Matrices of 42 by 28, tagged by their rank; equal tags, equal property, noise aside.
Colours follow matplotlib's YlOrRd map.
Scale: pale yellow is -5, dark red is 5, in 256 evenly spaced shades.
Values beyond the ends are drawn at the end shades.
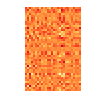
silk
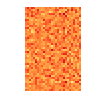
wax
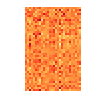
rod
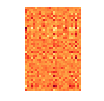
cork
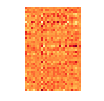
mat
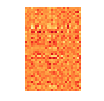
mat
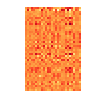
mat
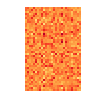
wax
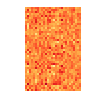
rod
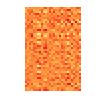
mat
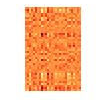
cork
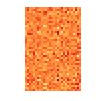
rod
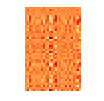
cork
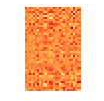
rod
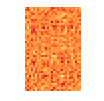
wax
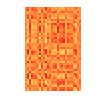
cork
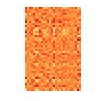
mat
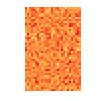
wax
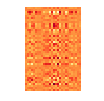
cork
